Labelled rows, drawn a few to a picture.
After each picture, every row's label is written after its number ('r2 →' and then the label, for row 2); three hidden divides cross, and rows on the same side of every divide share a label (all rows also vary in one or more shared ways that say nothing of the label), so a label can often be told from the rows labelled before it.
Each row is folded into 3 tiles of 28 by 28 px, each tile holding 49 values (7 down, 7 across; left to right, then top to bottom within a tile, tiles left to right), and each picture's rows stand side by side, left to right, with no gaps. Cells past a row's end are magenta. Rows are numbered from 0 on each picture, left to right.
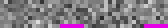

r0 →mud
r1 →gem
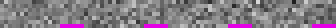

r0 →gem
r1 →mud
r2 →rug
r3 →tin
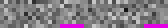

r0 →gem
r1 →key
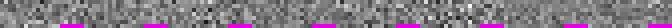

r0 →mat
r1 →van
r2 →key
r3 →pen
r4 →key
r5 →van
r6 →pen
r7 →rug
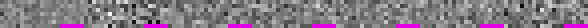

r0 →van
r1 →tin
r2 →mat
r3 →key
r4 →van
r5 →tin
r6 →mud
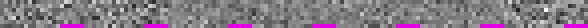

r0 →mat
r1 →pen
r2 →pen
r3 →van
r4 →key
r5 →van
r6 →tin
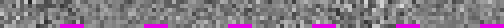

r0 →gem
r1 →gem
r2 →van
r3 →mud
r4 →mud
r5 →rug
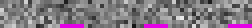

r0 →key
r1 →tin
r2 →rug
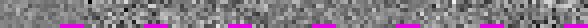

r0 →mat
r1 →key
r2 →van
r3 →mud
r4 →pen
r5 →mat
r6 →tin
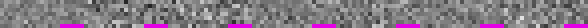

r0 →tin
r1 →rug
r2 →mud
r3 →mat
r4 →tin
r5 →tin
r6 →tin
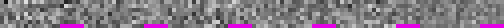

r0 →van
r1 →van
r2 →pen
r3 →mat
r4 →tin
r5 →key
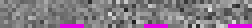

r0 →tin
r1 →key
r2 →rug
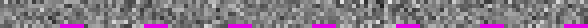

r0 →tin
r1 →key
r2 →mud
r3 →pen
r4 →van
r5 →pen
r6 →pen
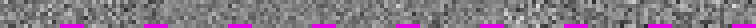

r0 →pen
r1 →key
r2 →gem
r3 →key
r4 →gem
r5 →van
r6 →tin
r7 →key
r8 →key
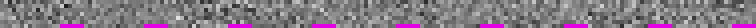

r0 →mat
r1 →key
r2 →key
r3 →key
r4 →pen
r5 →mud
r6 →van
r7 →mud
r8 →gem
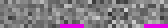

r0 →pen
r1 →mud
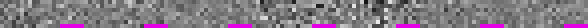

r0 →van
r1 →rug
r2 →tin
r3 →rug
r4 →van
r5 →key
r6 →pen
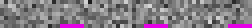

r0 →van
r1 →mat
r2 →van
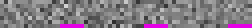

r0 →rug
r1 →gem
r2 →mat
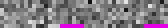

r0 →key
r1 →key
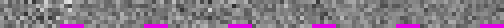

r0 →tin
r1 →pen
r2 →tin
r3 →rug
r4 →mat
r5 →rug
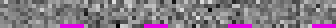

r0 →mud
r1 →van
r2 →key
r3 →van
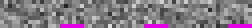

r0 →rug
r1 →van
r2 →mat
